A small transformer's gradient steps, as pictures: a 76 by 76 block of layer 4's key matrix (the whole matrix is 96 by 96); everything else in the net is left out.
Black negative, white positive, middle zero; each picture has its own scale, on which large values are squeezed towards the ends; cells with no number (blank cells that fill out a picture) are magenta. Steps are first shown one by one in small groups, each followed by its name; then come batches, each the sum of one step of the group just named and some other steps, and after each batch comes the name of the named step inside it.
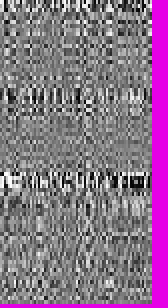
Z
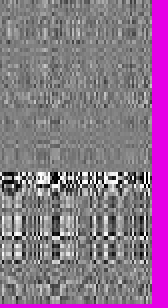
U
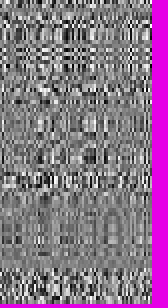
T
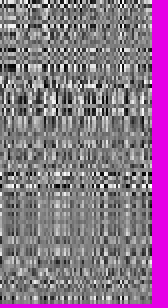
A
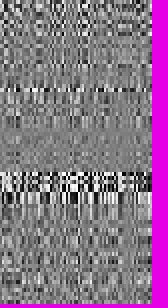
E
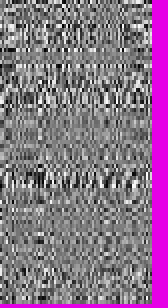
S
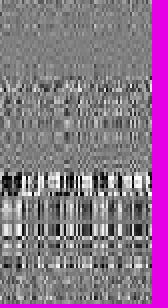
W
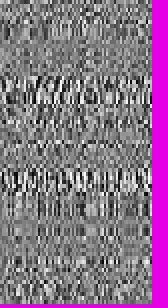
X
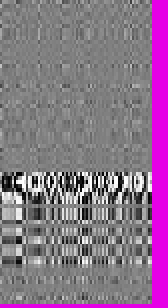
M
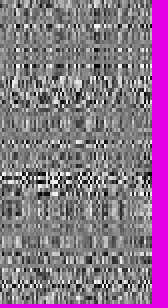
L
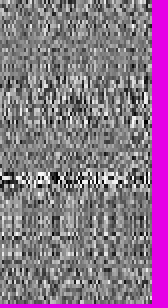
U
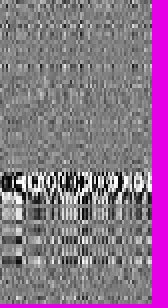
M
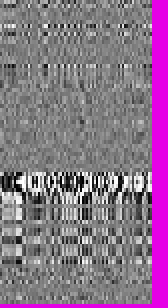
M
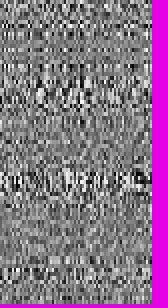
X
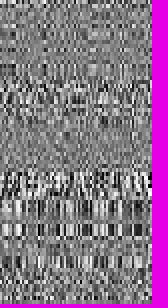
W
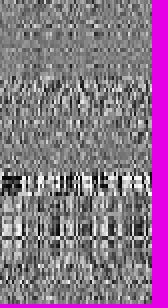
W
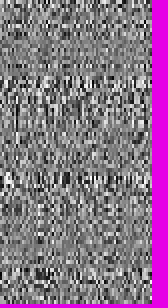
Z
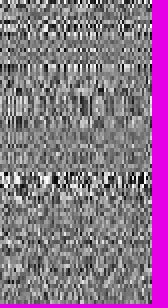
E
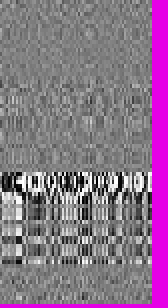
M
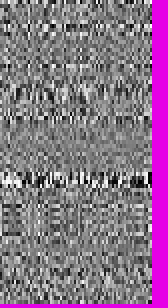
Z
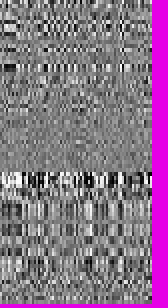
L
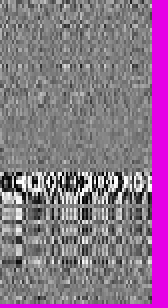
M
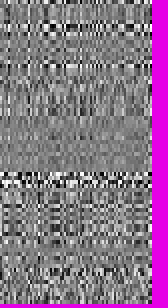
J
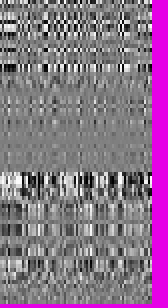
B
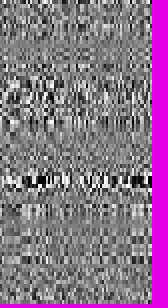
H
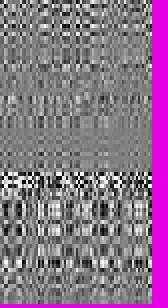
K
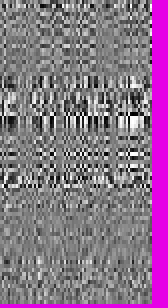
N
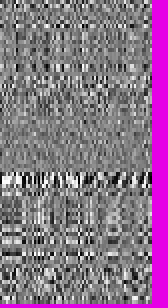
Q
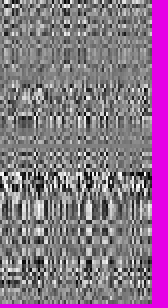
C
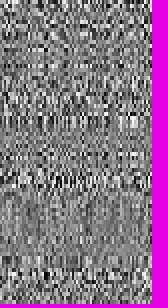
N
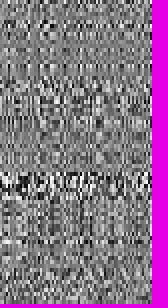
J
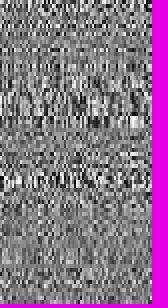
N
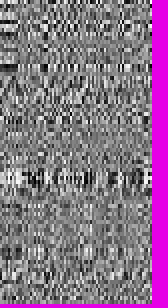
B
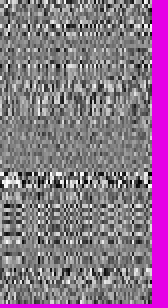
J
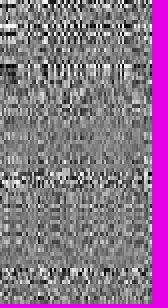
J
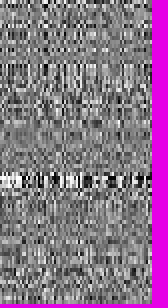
Q
